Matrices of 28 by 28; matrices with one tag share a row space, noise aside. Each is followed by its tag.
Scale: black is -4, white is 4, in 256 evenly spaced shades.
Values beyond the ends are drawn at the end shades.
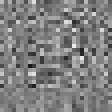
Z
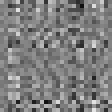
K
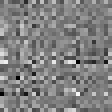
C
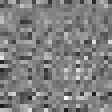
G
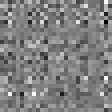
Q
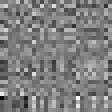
C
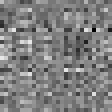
G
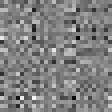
C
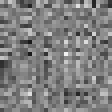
G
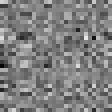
G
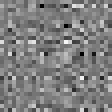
Z
